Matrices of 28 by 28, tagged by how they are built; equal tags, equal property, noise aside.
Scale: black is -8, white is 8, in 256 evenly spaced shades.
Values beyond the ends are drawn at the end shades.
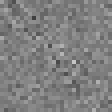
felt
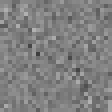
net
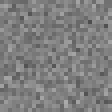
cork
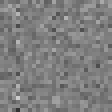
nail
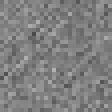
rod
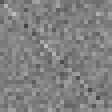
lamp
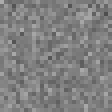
cork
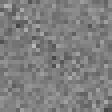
felt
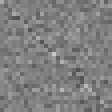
lamp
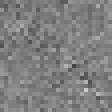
felt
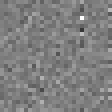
nail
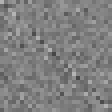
lamp
